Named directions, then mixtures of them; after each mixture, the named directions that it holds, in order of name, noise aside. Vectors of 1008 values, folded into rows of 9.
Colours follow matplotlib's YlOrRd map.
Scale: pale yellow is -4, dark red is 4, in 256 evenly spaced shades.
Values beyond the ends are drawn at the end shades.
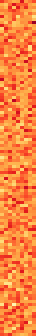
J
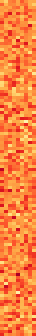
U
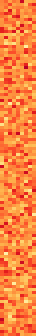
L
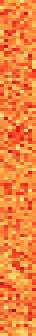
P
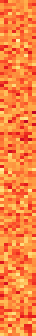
L, P, U.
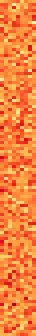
J.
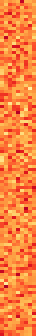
J, L, U.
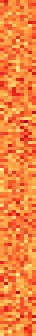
U.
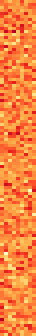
L, P.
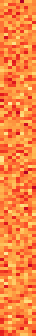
J, L, U.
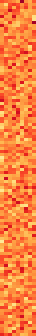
J, L.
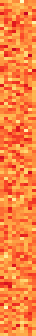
J, P.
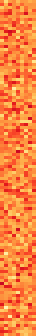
L, P, U.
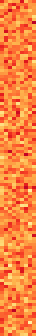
J, L, P.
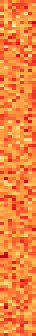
J, L, P.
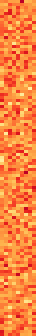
J, L, U.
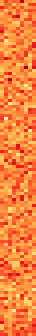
L, P.
